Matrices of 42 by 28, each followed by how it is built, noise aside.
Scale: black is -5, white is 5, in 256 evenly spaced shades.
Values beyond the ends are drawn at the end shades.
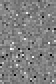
sparse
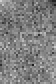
smooth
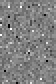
sparse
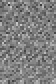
repeating columns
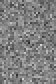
noise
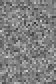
noise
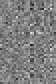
low rank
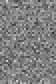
repeating columns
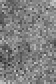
smooth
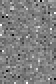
sparse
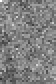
smooth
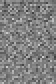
repeating columns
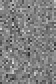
uneven columns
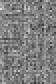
blocks
